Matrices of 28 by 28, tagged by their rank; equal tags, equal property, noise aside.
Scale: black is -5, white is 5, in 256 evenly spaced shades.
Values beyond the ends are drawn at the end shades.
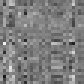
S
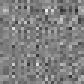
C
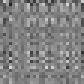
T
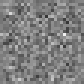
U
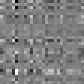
T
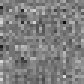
C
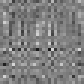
T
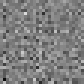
U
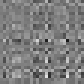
T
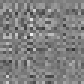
S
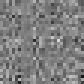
C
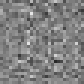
C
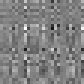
T
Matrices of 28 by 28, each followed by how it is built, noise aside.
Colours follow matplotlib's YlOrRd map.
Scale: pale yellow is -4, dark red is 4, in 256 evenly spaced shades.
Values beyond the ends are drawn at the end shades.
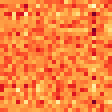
low rank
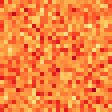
noise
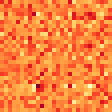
low rank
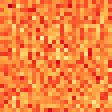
blocks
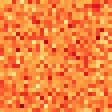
noise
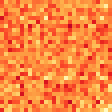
low rank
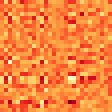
low rank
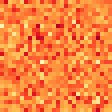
low rank
